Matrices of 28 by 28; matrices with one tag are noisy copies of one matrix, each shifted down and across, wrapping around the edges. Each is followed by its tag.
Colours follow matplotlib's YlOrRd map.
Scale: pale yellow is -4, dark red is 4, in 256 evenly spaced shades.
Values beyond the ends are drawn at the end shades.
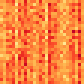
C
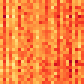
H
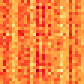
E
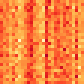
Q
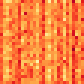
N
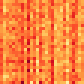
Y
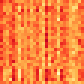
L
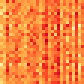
H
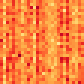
C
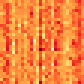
L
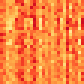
L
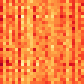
H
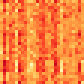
L
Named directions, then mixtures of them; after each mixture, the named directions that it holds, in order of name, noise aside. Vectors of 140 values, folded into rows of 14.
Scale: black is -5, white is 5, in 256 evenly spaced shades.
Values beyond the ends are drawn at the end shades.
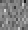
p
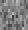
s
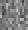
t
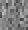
t.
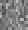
t.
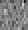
p.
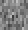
s.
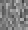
t.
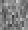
s, t.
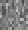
t.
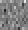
p.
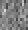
p, t.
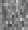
s, t.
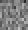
p, t.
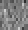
p, s.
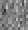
p, t.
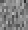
p, s.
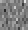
p.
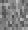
s, t.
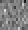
p.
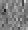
p, t.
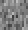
s.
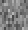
s.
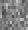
s, t.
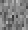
s.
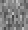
s.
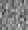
s, t.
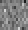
p.
